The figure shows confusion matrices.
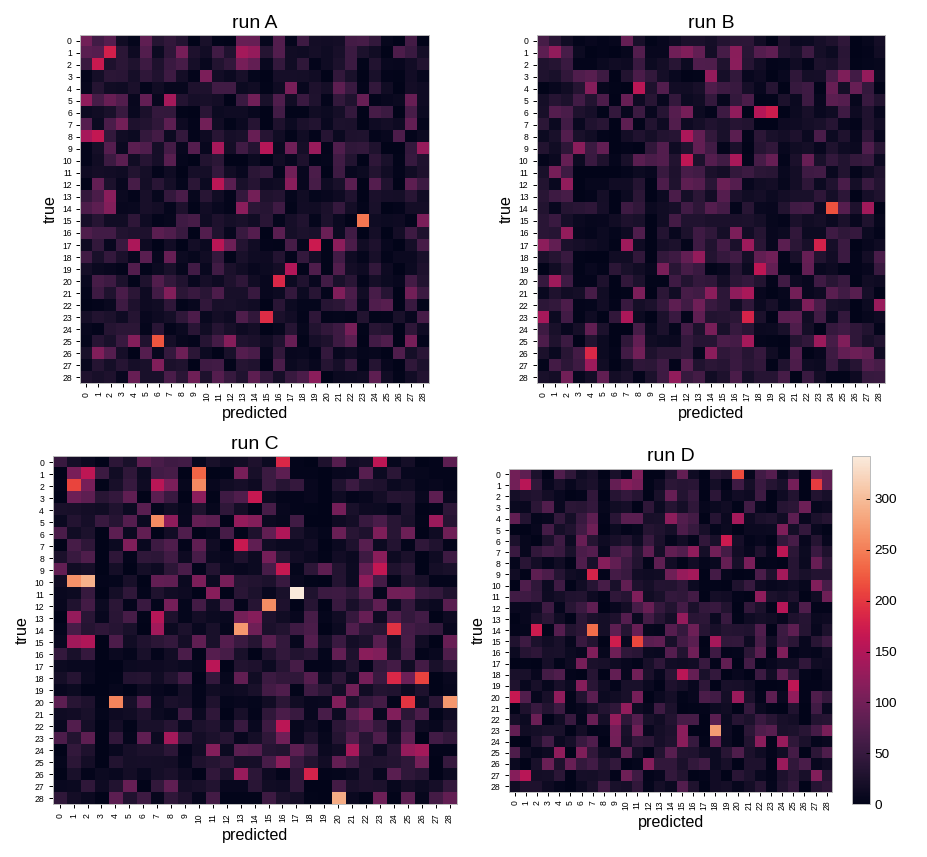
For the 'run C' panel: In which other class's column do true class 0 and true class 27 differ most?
16
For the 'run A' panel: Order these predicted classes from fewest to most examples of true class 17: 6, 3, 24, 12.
6, 24, 3, 12
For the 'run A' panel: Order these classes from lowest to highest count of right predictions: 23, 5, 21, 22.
23, 22, 5, 21
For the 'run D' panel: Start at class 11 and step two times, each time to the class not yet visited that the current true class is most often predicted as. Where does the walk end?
9
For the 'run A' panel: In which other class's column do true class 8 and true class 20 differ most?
16
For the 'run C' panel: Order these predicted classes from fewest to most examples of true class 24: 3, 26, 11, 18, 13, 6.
3, 6, 18, 13, 11, 26
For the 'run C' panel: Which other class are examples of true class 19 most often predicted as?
21
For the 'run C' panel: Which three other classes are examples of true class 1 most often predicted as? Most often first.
10, 2, 13
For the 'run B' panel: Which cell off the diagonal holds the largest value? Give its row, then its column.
14, 24
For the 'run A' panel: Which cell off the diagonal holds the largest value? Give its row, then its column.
15, 23
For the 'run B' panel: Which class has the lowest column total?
6
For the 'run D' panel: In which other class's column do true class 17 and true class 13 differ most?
15
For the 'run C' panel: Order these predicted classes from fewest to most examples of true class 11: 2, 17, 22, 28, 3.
3, 28, 2, 22, 17
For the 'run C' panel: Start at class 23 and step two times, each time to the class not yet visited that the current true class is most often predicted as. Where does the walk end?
15
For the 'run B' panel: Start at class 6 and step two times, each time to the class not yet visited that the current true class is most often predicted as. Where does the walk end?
18
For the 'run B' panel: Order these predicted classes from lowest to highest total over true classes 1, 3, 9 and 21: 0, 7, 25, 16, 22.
7, 22, 0, 25, 16
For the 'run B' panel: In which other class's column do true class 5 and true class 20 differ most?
1
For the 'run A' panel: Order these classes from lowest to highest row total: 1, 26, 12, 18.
18, 26, 12, 1
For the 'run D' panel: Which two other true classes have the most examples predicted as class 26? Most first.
3, 12
